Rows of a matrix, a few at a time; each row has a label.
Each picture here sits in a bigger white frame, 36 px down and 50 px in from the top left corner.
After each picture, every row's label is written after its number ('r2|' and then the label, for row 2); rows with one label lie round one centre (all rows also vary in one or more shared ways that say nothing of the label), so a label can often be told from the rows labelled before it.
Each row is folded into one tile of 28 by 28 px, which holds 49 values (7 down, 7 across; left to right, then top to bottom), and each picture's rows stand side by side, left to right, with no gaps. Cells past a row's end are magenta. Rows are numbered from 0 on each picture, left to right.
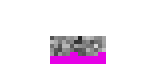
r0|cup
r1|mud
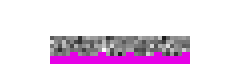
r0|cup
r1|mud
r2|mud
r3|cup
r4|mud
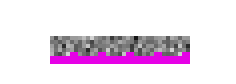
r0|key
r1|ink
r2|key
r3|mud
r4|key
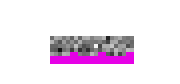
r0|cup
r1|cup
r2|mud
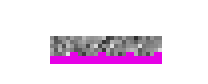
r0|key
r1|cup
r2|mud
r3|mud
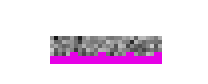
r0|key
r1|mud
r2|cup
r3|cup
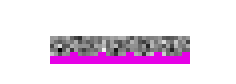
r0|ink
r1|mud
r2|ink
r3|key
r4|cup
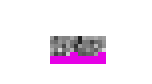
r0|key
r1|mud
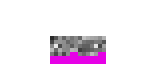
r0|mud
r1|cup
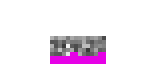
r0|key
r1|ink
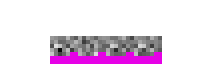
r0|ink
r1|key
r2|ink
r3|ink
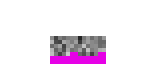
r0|key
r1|mud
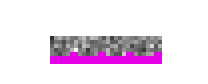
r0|mud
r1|ink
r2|key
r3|cup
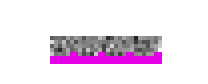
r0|cup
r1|key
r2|mud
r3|mud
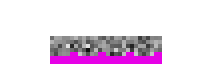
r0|cup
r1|ink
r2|key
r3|key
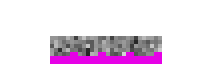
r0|ink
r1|ink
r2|key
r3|mud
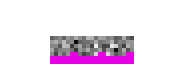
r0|cup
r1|key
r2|ink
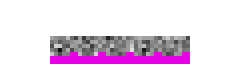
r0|ink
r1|key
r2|mud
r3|ink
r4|ink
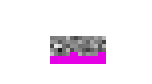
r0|ink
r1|cup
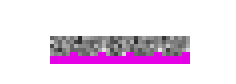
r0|cup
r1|mud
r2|key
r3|mud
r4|mud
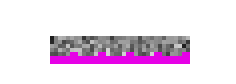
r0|mud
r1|key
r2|key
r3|key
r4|cup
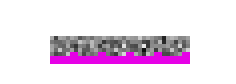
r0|key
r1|cup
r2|key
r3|ink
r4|mud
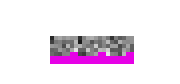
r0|mud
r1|mud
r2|key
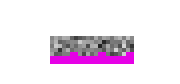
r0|ink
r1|cup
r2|key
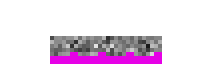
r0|cup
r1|cup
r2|mud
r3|key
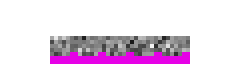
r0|ink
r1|key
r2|cup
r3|cup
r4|mud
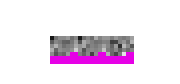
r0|mud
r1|mud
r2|key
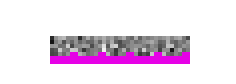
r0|mud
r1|mud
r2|ink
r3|key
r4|ink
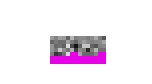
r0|key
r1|ink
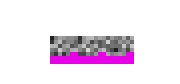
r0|mud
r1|mud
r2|cup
